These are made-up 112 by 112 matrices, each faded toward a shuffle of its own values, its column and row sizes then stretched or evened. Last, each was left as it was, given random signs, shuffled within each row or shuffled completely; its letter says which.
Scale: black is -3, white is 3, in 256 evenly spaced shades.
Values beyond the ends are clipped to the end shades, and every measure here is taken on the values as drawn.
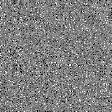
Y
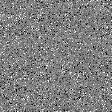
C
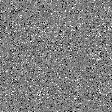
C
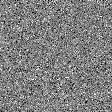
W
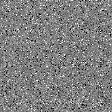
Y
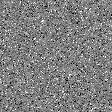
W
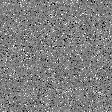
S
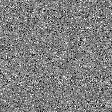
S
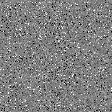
Y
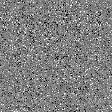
Y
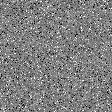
W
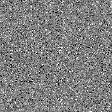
C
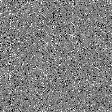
C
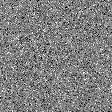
W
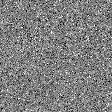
W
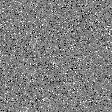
S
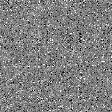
Y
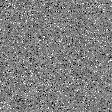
S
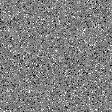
C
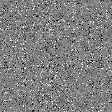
C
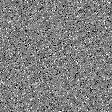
W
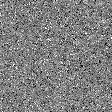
W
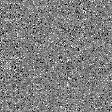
Y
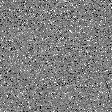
S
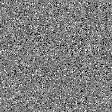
C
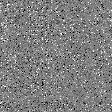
C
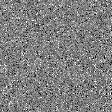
Y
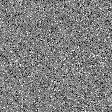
W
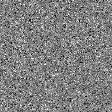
C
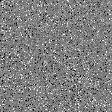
C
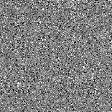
Y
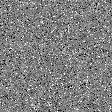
W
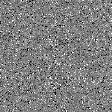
Y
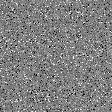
S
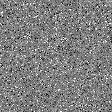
S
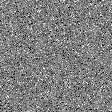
W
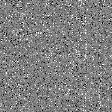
C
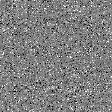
Y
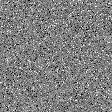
W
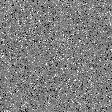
W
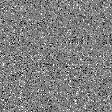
Y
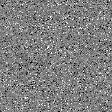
Y
